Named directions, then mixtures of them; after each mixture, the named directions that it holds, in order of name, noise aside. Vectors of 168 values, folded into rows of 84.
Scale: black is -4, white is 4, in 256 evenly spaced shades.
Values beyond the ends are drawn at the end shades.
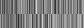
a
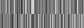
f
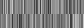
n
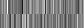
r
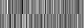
r.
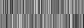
n.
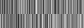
a.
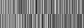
a.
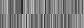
f, r.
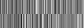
a, r.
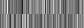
r.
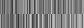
a, f.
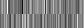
r.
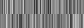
n.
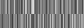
f.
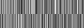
a, f.
